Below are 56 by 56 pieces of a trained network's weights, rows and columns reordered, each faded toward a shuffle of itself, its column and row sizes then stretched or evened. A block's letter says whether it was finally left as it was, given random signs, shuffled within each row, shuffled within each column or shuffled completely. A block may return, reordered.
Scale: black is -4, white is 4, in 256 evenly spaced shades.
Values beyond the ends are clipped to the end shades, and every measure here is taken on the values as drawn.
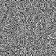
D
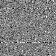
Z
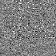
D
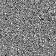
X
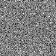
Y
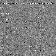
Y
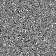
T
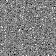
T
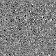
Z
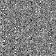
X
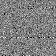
Z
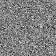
Z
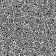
T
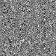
X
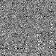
Y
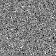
Z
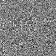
Y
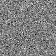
Z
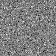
Z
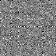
Y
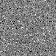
Z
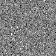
X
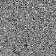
Y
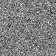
T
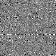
Y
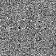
Y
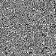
Y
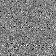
Z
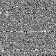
Z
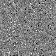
X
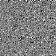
Y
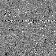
Y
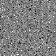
X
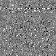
D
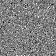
T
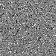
Z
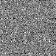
Y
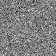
T
